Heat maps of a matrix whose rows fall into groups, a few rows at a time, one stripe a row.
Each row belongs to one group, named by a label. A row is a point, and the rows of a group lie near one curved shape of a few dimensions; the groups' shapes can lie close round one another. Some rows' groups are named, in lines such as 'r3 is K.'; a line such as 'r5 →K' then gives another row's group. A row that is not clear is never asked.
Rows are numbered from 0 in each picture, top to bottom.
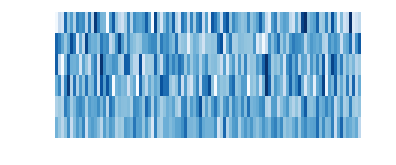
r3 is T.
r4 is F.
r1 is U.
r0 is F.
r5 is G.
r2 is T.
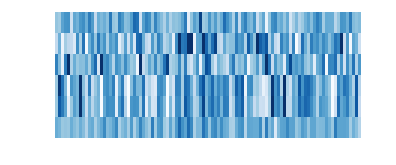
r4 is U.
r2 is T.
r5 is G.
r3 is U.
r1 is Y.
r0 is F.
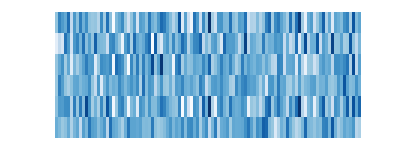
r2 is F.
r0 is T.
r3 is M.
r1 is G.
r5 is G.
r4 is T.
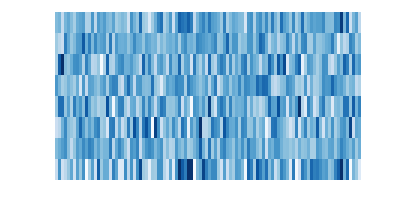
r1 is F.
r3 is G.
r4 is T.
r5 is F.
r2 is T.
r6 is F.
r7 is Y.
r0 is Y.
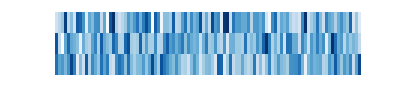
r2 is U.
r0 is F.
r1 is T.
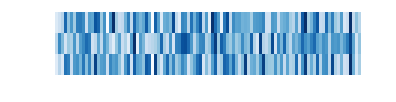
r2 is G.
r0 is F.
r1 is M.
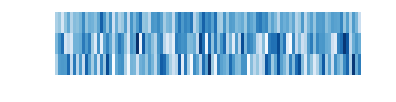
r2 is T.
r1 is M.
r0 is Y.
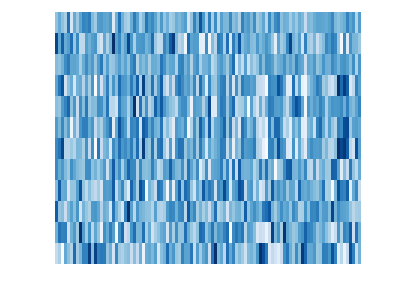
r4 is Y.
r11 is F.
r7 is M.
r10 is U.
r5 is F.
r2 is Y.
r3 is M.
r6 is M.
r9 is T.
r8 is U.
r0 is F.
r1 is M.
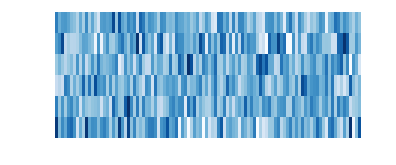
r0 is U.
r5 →U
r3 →F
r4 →T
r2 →Y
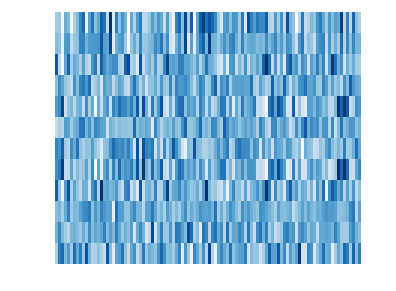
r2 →T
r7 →M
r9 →F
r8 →T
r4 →M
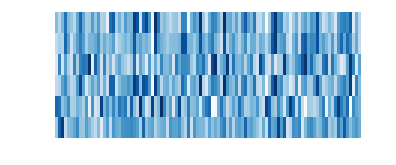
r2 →M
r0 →F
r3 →F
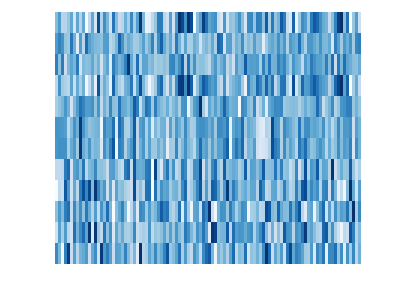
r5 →U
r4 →F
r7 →G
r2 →T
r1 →U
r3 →Y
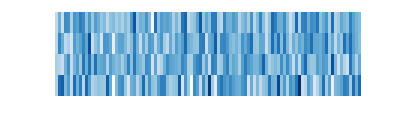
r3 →T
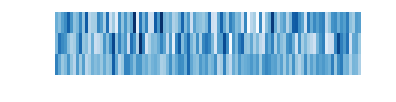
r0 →Y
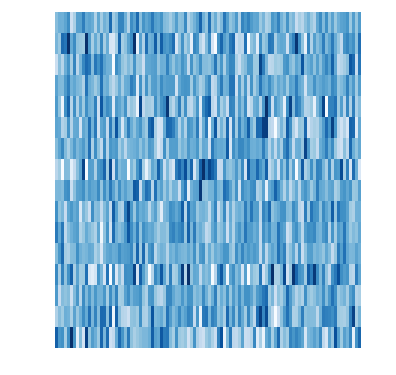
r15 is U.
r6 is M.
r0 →F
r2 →F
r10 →T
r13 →G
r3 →Y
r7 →Y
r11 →M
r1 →Y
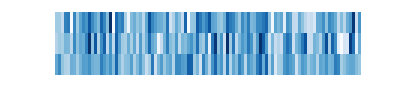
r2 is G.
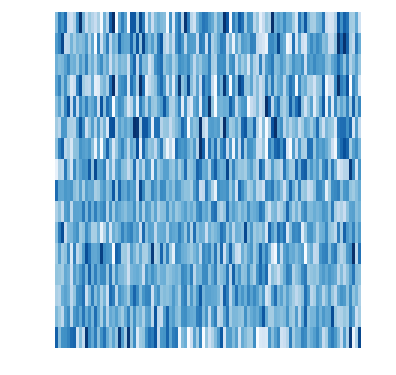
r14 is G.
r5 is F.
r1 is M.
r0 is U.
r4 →T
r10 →T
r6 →M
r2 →Y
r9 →F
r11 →F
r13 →F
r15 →U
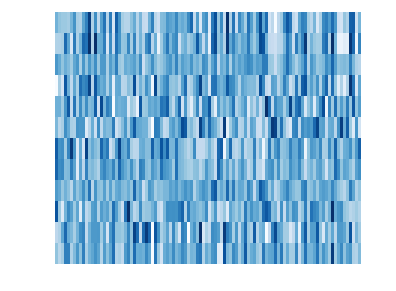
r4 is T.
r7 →U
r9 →T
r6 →U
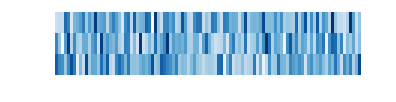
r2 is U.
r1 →T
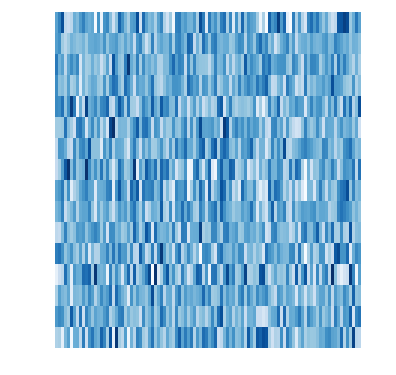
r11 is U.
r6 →M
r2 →T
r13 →F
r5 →F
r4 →U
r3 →G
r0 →M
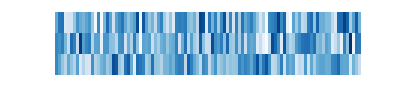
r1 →U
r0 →M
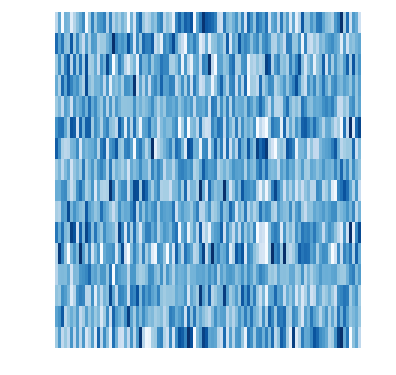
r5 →U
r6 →G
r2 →T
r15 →Y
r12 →F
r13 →F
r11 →U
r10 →U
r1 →M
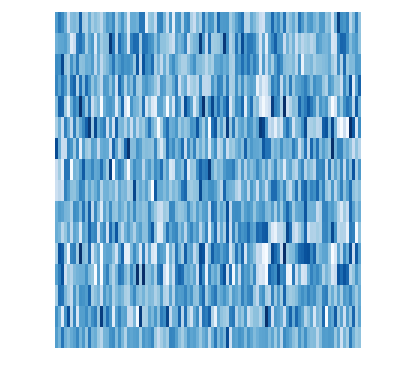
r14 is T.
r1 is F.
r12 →M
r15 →M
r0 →U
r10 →G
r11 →U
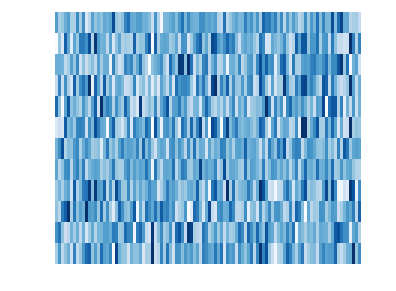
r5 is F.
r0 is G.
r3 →M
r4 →T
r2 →Y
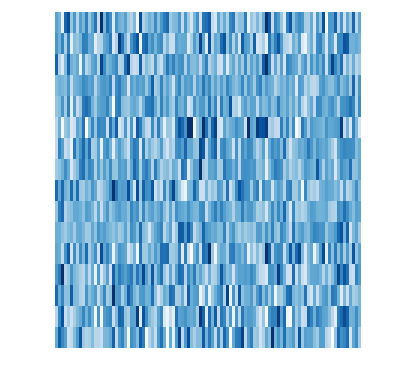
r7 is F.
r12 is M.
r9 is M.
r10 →Y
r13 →M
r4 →F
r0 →T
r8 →M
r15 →U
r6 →M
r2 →T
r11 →T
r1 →F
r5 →Y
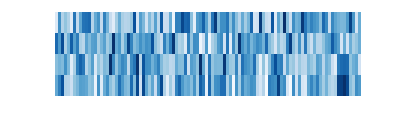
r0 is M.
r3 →M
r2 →F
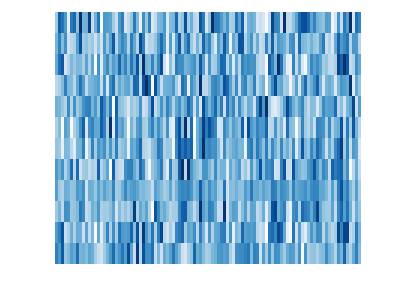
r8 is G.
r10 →M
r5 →Y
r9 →G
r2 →M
